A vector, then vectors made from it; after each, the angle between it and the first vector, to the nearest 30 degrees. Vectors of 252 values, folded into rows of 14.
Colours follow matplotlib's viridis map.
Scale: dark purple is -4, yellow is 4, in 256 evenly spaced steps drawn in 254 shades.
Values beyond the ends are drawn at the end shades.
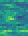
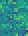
120 degrees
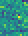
120 degrees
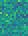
60 degrees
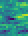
150 degrees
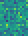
120 degrees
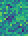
120 degrees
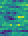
150 degrees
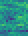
150 degrees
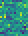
120 degrees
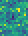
120 degrees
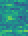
30 degrees
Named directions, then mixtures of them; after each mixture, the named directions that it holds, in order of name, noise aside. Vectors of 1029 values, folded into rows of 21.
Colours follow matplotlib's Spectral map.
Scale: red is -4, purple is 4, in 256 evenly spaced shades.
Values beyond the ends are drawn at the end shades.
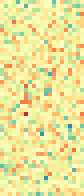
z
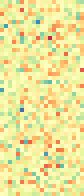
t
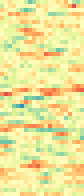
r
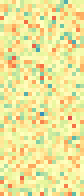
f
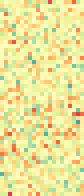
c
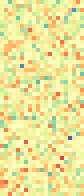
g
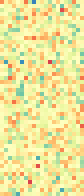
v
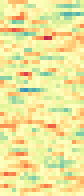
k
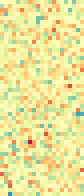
c, t.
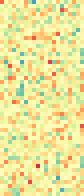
v.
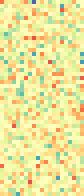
v.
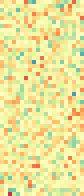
c, f, v.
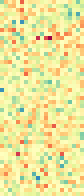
k, t.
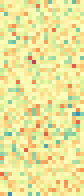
c.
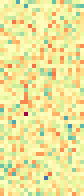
z.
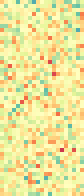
t, v, z.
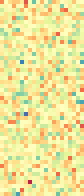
v, z.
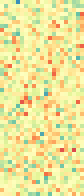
t, z.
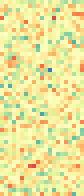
f, r.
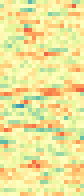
r.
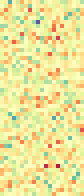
g, t.
